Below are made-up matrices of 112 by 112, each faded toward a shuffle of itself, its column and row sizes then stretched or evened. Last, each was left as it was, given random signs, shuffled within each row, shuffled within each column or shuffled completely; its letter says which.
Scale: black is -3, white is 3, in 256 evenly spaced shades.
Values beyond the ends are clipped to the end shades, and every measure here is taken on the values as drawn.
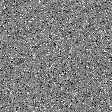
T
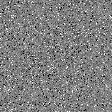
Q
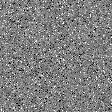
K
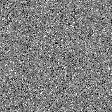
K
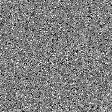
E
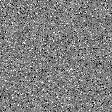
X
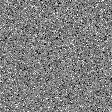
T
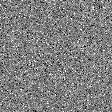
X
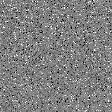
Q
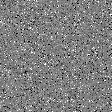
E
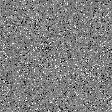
Q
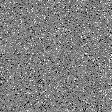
K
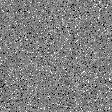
X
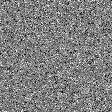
T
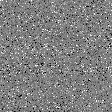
X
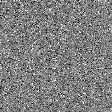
Q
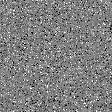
K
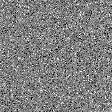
E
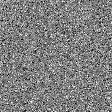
X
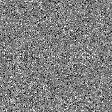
Q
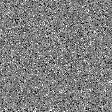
E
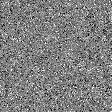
X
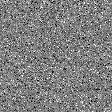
X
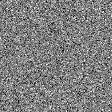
E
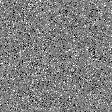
K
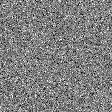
T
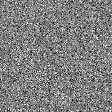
E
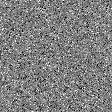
T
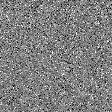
E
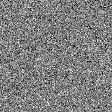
K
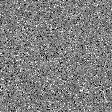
X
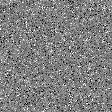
K
